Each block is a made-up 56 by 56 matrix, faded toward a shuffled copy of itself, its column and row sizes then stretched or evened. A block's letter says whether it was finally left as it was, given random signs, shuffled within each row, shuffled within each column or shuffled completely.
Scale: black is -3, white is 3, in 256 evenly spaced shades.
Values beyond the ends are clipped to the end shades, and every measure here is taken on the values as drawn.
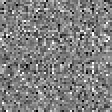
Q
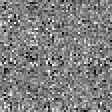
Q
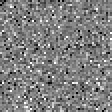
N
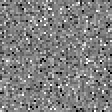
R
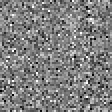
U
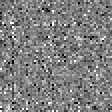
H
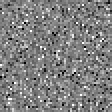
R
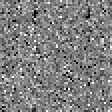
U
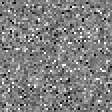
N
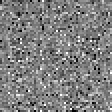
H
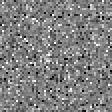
R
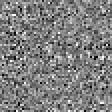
Q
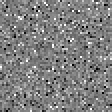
R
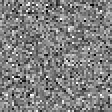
H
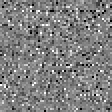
N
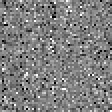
U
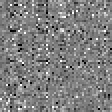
Q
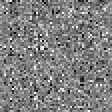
H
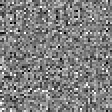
Q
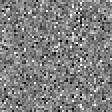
U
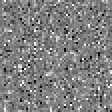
U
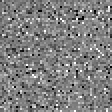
N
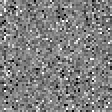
U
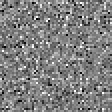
H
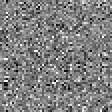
Q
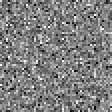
U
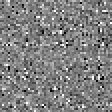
H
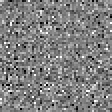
Q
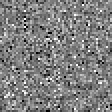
U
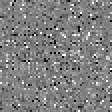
Q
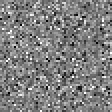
Q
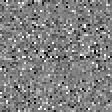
N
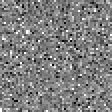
R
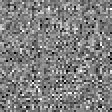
Q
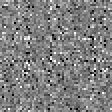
Q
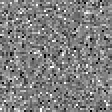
R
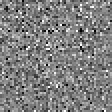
H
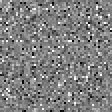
Q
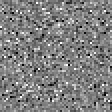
N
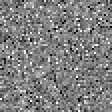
R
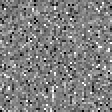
U
